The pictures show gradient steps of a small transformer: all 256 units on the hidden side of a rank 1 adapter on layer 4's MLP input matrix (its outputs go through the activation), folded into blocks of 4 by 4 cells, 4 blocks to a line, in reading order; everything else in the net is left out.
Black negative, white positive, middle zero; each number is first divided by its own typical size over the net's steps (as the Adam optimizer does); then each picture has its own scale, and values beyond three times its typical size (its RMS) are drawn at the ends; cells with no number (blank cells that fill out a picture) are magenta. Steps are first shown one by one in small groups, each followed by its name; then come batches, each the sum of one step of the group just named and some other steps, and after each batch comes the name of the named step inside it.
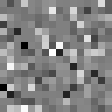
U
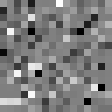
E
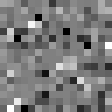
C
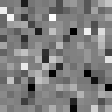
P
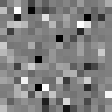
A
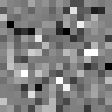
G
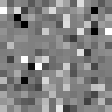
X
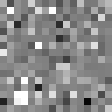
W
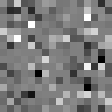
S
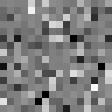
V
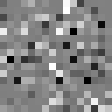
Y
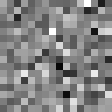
X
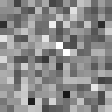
W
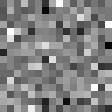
E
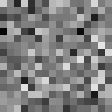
E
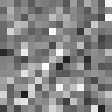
E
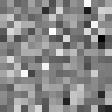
C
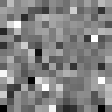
V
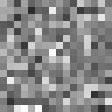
U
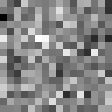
Y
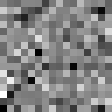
X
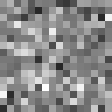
A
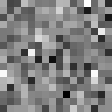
Y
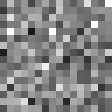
E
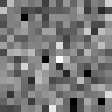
P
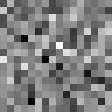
P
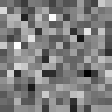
P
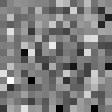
G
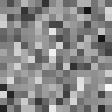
U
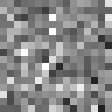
P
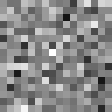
U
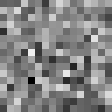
A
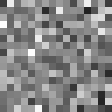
G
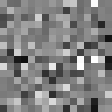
Y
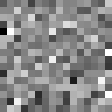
C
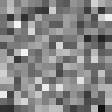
W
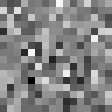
X
